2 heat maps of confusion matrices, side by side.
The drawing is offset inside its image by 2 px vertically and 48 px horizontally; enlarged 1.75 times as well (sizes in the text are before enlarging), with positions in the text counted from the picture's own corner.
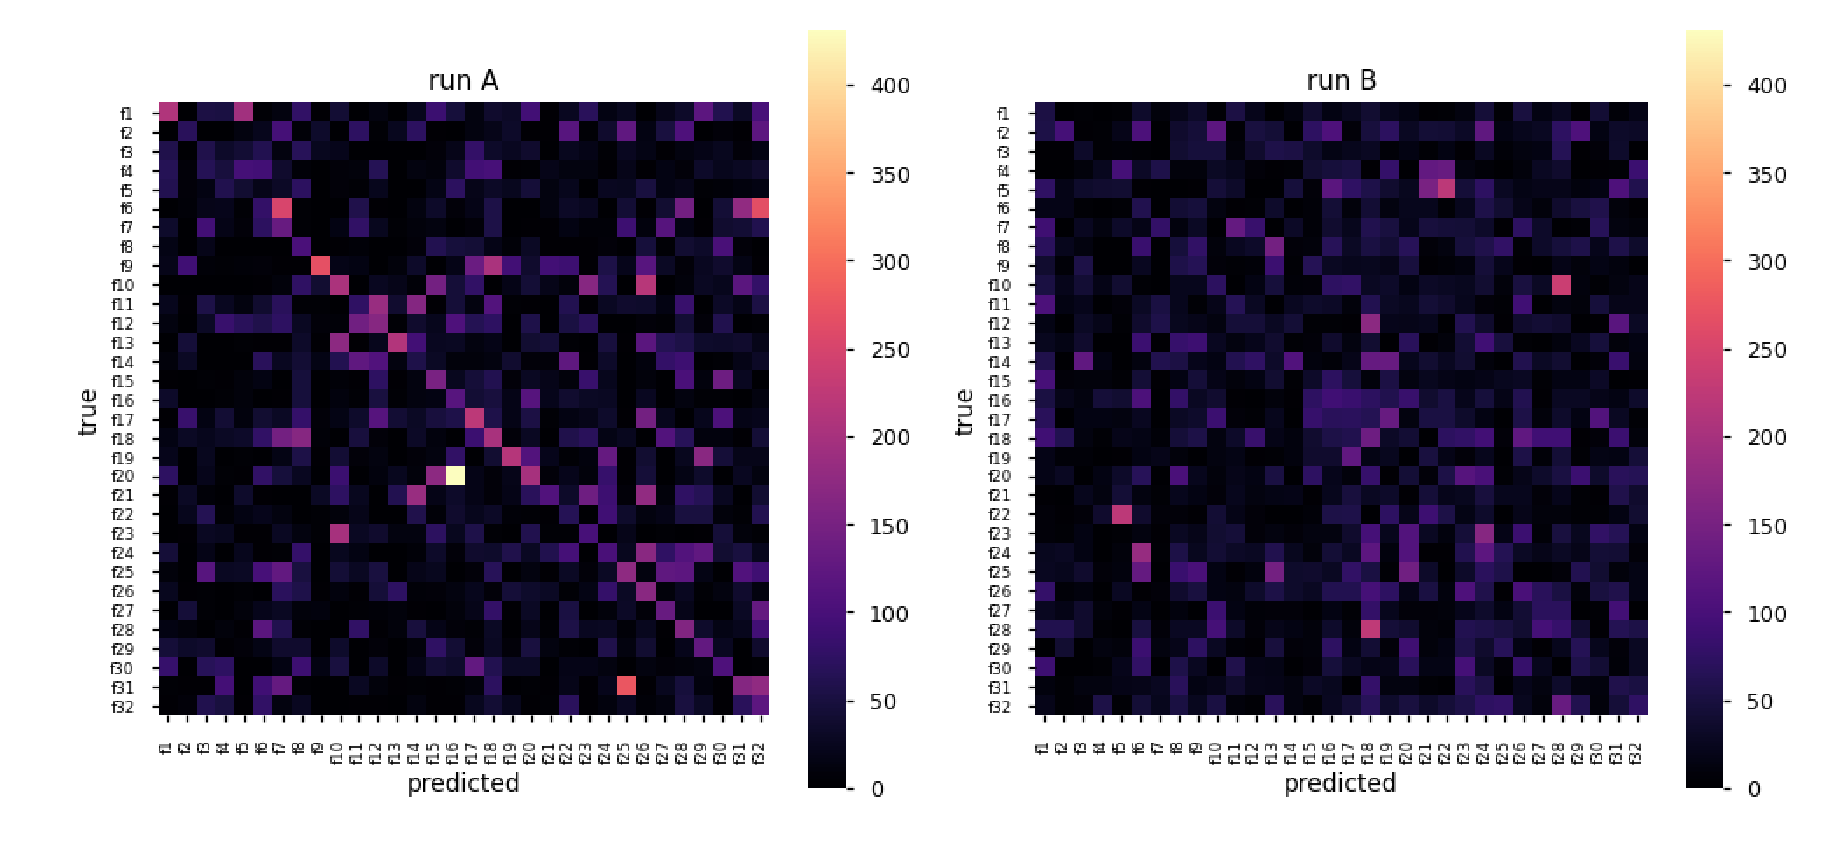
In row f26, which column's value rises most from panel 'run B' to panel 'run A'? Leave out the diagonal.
f7
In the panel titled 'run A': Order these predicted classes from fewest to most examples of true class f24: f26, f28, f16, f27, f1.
f16, f1, f27, f28, f26
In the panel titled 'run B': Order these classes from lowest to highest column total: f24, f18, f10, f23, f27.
f27, f10, f23, f24, f18
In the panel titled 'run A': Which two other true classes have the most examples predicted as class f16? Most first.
f20, f12
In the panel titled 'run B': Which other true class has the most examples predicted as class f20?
f25
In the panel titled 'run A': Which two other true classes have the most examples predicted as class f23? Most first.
f10, f21
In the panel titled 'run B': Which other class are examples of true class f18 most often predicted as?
f26
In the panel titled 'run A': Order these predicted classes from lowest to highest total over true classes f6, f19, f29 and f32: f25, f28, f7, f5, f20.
f5, f25, f20, f28, f7
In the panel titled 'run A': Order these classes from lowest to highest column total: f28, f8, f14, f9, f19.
f9, f19, f14, f8, f28
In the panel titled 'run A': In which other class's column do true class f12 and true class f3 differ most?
f11
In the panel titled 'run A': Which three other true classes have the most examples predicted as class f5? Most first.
f1, f4, f12
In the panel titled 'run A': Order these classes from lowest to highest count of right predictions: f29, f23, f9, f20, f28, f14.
f14, f23, f29, f28, f20, f9
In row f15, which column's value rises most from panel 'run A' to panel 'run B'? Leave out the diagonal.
f1
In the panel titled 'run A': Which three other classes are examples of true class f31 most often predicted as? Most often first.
f25, f32, f7
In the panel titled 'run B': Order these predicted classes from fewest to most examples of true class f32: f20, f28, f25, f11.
f11, f20, f25, f28
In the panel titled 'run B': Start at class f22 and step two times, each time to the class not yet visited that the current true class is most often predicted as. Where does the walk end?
f21
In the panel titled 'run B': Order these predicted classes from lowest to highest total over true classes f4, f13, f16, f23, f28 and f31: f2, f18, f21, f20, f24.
f2, f21, f20, f24, f18
